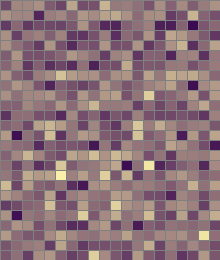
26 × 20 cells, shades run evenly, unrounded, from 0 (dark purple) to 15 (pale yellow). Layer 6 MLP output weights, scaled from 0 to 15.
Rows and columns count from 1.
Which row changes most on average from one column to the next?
14
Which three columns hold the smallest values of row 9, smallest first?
18, 5, 8
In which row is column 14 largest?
17
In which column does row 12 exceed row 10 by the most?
7
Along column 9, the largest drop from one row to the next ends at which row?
15
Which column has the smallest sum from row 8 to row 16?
2
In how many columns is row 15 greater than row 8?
4
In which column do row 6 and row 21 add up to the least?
19
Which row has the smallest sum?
3
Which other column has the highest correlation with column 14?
6
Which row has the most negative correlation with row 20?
25
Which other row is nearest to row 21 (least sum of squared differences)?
10
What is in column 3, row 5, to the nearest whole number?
5
